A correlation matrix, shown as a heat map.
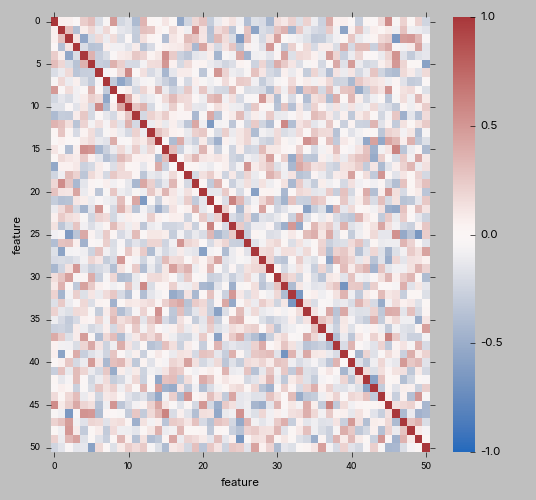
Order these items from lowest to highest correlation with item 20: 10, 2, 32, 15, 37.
10, 32, 2, 37, 15
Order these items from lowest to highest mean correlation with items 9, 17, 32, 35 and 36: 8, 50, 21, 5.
5, 8, 50, 21
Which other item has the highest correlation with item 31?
12
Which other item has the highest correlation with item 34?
14
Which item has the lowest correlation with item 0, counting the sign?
17
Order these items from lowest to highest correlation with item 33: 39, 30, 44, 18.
44, 18, 30, 39
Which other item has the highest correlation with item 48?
2
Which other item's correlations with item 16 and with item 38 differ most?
32
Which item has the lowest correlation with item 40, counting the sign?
7
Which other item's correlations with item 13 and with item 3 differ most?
49
